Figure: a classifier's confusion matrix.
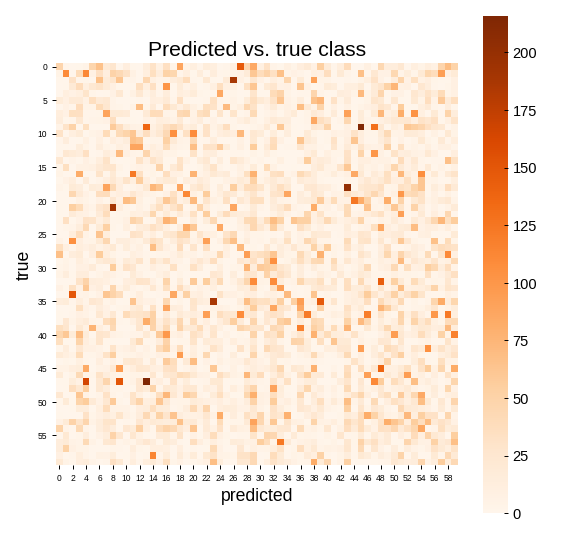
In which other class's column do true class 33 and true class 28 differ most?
58
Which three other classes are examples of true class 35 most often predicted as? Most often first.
23, 39, 36
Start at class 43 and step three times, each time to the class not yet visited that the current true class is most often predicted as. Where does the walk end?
53
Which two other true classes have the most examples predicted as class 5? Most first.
39, 0
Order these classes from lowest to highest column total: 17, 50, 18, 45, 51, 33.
17, 50, 18, 33, 45, 51
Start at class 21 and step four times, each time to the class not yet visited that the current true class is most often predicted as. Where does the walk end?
47
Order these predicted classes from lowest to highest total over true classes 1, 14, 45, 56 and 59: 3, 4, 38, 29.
3, 29, 38, 4
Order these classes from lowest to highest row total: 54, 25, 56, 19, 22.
25, 22, 56, 19, 54
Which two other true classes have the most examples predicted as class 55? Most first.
42, 53
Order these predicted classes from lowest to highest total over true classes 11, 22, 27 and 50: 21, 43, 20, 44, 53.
21, 53, 44, 20, 43
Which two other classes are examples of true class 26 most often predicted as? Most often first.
2, 22
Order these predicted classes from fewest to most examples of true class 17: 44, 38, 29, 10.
44, 38, 10, 29
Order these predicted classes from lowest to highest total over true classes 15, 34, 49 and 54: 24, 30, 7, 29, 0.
30, 0, 24, 7, 29
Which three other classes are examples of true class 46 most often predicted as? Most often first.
52, 28, 37
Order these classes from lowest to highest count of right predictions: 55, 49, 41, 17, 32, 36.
17, 49, 55, 41, 36, 32
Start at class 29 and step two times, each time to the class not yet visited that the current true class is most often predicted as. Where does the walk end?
48
